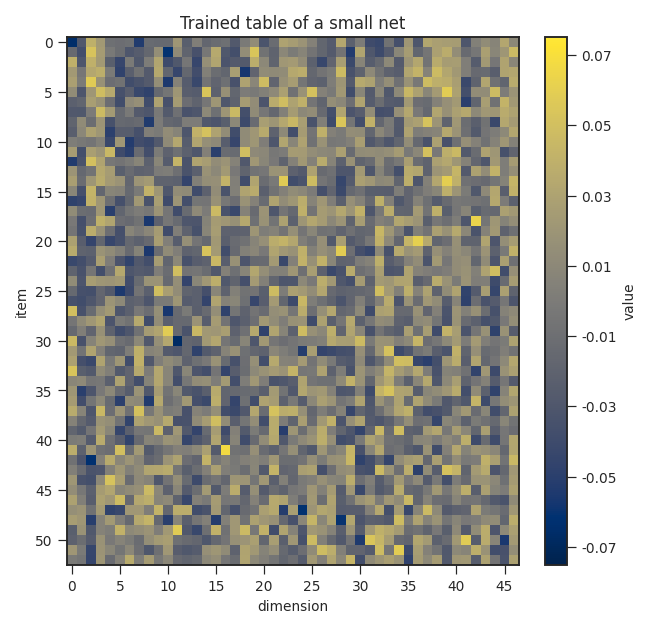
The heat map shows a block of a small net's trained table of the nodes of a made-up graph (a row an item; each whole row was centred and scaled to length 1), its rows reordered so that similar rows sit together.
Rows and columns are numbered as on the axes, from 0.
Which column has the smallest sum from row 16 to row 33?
1
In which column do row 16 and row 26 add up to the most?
24
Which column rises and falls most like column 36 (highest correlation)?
20
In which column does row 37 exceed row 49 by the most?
21
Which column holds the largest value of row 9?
14
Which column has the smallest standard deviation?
40
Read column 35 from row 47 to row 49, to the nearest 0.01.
-0.04 0 -0.01
